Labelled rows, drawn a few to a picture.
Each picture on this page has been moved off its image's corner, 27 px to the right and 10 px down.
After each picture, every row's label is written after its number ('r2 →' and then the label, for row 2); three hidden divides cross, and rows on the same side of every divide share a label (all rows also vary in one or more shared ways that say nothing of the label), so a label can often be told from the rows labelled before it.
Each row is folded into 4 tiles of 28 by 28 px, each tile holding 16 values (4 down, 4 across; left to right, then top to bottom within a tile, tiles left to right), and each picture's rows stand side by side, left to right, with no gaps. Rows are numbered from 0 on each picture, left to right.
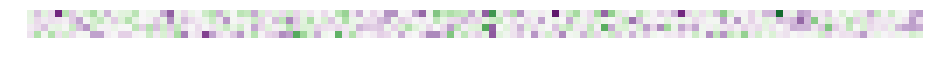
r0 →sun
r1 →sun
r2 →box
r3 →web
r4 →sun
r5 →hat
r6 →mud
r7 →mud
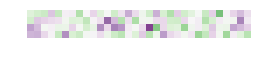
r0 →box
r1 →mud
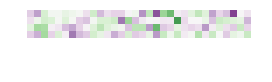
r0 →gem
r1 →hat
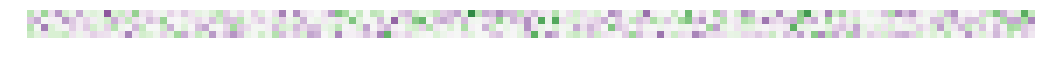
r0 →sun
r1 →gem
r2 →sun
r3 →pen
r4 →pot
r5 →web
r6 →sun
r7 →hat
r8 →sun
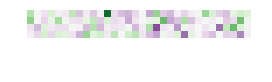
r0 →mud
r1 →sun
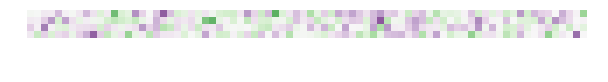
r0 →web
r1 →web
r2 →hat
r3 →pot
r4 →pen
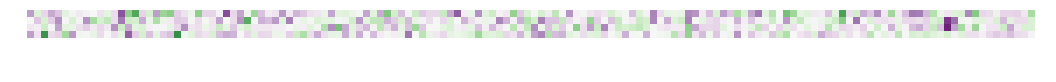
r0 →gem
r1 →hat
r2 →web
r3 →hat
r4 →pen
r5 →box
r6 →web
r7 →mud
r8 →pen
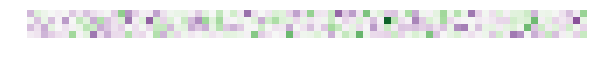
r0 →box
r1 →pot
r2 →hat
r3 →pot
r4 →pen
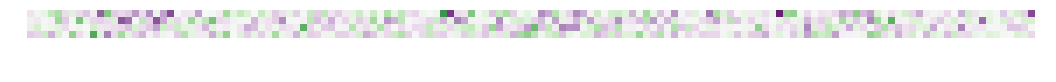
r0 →mud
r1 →web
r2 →pen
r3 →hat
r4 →mud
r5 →pen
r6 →web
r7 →pot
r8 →pot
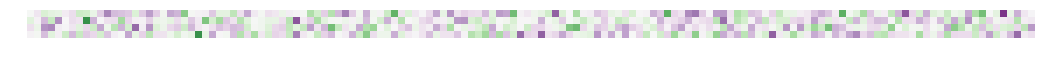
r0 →pen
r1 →pot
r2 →hat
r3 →hat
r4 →sun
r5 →mud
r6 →pot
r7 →hat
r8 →pen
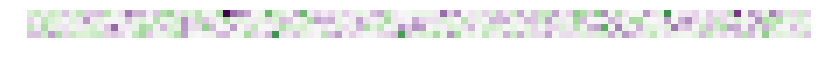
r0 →mud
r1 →hat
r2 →pen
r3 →gem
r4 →sun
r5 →mud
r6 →pot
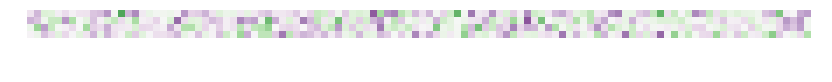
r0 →web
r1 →box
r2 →gem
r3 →web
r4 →gem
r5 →web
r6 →mud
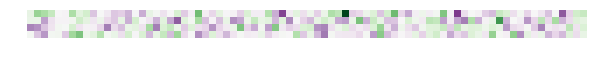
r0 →box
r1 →pen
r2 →web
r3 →hat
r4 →gem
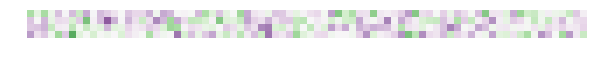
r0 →box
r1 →web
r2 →web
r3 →box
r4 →box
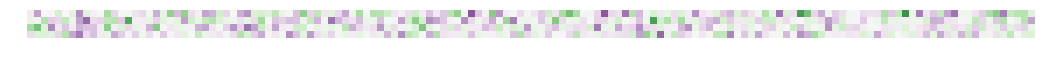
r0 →gem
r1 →mud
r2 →pen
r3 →box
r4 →web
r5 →pot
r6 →sun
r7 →web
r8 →web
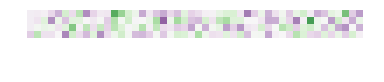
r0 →web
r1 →pot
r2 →box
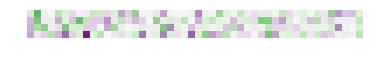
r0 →pen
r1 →pot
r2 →hat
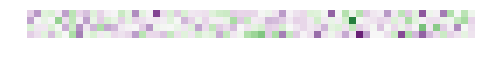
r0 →pot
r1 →mud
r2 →sun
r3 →web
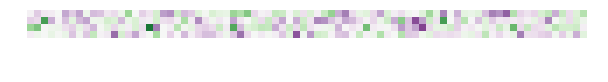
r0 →gem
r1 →sun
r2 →hat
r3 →gem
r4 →sun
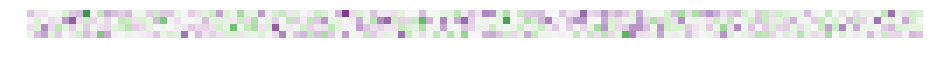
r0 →pen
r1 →sun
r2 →hat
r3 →box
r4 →mud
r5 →gem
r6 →pot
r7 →sun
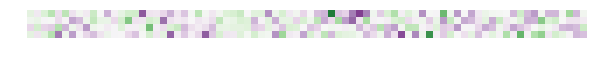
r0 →sun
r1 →sun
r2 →mud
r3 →mud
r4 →pot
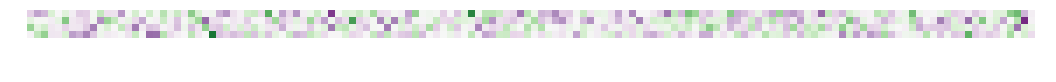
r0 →gem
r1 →pen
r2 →sun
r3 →pen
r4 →pen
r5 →sun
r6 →hat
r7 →sun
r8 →box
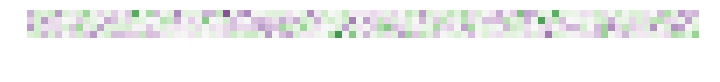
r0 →pen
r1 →mud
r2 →box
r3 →pot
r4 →pot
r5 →mud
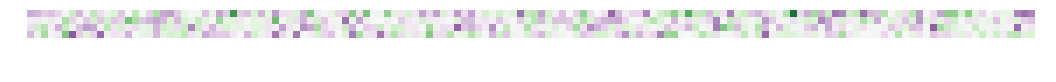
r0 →gem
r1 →web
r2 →gem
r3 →mud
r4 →pen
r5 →web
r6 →web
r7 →web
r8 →mud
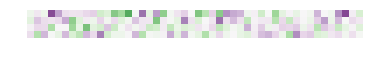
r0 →web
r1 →hat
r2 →hat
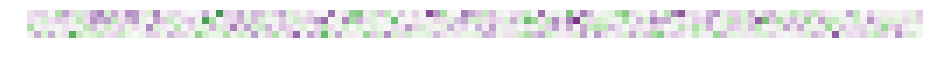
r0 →mud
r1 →mud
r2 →sun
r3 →mud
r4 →box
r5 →hat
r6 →pot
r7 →pot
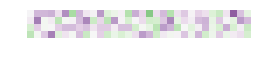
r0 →pot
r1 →hat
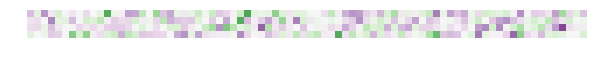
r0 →mud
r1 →sun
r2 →mud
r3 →hat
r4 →box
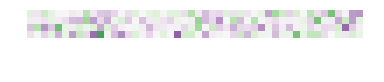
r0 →pen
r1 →box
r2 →mud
